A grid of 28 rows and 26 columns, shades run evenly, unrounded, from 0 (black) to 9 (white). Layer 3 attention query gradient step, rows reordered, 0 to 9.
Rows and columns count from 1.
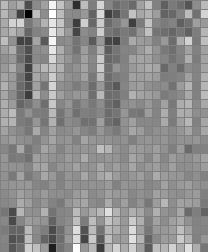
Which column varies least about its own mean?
9
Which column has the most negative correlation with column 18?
2
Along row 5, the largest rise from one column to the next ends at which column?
7
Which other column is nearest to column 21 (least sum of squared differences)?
16
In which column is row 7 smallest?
4
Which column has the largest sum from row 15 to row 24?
14
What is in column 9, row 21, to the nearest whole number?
5
